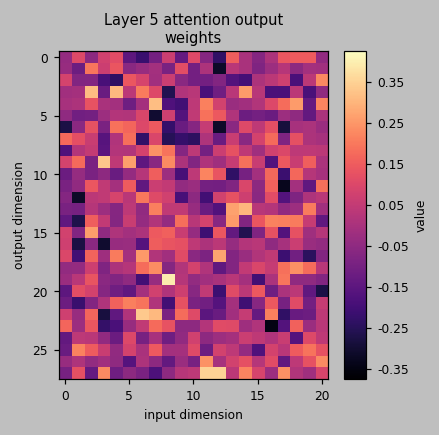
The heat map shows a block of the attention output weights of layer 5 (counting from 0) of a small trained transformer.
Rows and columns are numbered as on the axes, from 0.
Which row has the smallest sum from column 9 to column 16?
2
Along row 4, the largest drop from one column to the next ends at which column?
8
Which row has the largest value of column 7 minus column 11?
22
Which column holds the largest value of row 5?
11
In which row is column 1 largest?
25
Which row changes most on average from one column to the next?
3
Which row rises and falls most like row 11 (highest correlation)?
6
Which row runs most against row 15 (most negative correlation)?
27
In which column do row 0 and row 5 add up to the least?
7
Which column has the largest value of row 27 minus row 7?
12
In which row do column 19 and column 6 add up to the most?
18
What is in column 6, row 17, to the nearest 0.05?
0.25
